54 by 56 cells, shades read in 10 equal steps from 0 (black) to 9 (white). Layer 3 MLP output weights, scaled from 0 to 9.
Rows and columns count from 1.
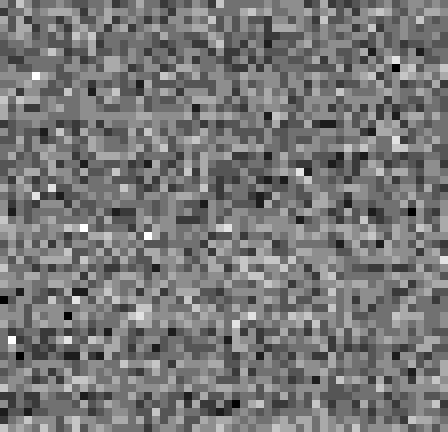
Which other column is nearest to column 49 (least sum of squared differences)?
8
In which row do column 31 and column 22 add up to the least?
42
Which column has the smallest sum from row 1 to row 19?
30
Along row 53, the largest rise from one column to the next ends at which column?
52
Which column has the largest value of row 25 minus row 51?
5
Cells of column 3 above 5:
9
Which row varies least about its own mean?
49
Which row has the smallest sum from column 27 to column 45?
21
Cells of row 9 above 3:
36
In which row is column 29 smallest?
43
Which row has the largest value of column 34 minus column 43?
31
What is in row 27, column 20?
3
